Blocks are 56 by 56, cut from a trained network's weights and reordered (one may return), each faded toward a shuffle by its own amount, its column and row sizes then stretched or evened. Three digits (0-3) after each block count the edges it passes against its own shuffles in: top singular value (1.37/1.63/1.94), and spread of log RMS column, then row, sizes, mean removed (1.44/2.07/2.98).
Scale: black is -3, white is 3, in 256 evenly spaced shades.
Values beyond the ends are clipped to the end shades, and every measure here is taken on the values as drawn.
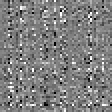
1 3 2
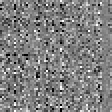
0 3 1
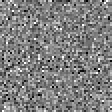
0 0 1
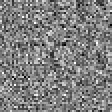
3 1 0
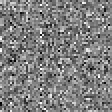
1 2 0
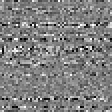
2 0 3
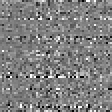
1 2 3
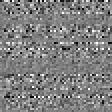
0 1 3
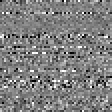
0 0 3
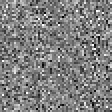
1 2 0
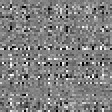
2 2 3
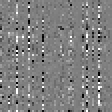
3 3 1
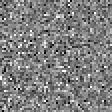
0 1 1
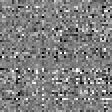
0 2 3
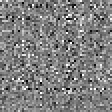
0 2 2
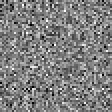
2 1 1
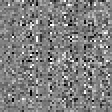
0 3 2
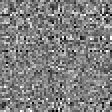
3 1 2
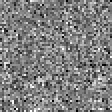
0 1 1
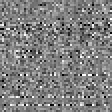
1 1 3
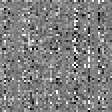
0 3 2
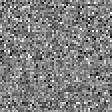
0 0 1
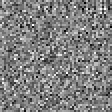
1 0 0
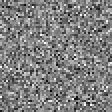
0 0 0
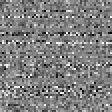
0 0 3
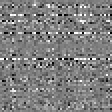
3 1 3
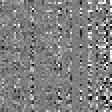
3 3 1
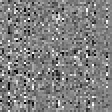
0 3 1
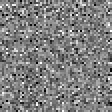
1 2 1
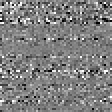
0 1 3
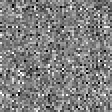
1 1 2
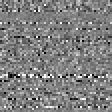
2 0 3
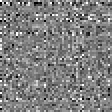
2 2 2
